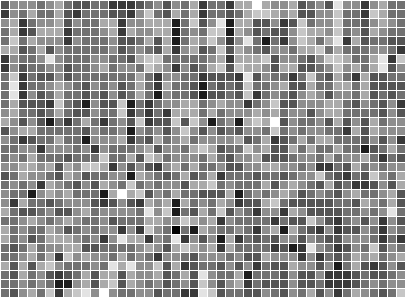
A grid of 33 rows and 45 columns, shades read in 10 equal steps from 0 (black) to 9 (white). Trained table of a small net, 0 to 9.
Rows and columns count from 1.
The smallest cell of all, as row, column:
26, 20
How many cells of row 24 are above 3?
32
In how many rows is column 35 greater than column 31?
16
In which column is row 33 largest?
12
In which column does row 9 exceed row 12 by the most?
28
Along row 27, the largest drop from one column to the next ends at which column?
21
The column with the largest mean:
24
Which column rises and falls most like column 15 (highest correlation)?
13
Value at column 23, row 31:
8
